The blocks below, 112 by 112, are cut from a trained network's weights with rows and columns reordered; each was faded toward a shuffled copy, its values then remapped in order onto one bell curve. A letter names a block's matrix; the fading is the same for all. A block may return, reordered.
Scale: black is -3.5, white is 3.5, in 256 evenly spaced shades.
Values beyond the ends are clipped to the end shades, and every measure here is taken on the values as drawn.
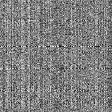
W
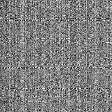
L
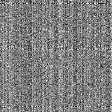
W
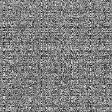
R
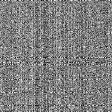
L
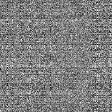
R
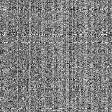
L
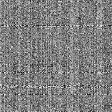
L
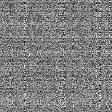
R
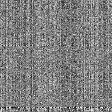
W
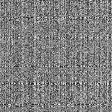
W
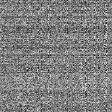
R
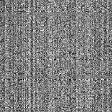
W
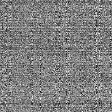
R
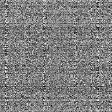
R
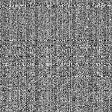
L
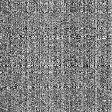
L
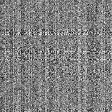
L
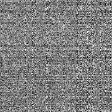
R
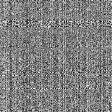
L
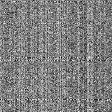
L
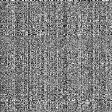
L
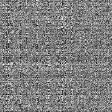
R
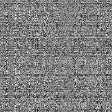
R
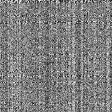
W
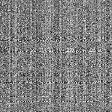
L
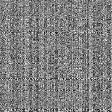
W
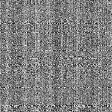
L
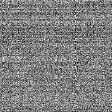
R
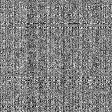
W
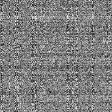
R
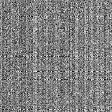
W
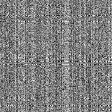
W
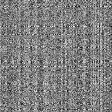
L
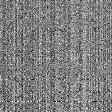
W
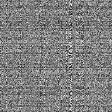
R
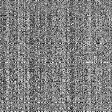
L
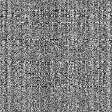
L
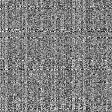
L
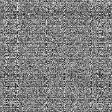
R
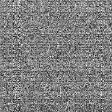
R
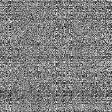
R
